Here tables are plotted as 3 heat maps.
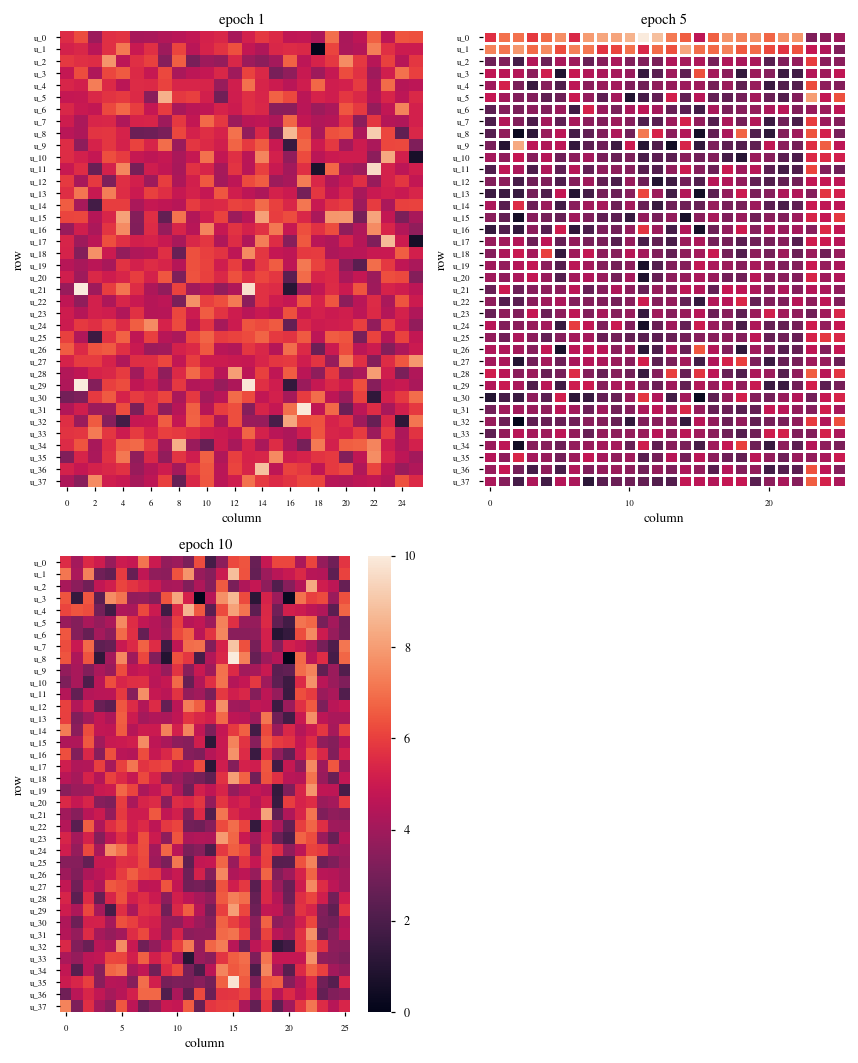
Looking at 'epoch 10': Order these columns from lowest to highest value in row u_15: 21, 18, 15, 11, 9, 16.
11, 9, 21, 16, 18, 15
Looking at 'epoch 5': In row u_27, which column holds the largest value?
18
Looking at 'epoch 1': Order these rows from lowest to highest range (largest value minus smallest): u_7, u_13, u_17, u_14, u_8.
u_7, u_13, u_14, u_8, u_17
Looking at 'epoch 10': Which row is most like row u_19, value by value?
u_2
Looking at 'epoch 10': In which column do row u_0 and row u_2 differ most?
19
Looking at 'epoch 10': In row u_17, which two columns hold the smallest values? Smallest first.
13, 19
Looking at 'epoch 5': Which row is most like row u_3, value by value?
u_26
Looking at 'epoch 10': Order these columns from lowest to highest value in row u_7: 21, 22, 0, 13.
13, 22, 21, 0
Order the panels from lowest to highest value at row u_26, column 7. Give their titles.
epoch 1, epoch 5, epoch 10
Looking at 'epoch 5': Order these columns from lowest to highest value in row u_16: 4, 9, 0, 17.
0, 4, 9, 17
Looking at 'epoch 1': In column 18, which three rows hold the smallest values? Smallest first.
u_1, u_11, u_26
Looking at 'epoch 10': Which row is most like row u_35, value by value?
u_18
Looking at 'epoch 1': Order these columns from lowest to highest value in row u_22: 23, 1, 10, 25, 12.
1, 23, 25, 10, 12
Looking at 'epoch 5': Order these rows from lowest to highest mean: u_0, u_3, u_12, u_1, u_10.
u_12, u_10, u_3, u_1, u_0
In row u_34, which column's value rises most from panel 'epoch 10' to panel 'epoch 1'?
8
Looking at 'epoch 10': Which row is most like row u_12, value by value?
u_20
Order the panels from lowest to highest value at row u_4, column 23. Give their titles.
epoch 10, epoch 5, epoch 1
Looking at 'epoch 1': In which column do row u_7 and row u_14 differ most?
2
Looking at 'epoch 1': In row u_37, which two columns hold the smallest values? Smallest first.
8, 1
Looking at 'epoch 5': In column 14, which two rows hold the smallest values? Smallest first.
u_15, u_32
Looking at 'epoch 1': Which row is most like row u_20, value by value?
u_9
